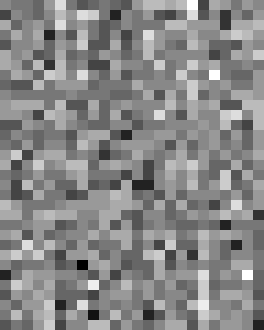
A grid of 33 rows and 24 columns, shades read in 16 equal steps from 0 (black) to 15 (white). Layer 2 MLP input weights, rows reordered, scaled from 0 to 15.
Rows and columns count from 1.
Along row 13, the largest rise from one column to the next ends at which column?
24
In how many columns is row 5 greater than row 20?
11
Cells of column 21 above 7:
16
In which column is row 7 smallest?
5
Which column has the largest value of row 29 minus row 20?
2
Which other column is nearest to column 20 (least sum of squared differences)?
17
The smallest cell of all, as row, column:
27, 8
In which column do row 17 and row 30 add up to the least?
9
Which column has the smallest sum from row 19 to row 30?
13
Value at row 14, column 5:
7
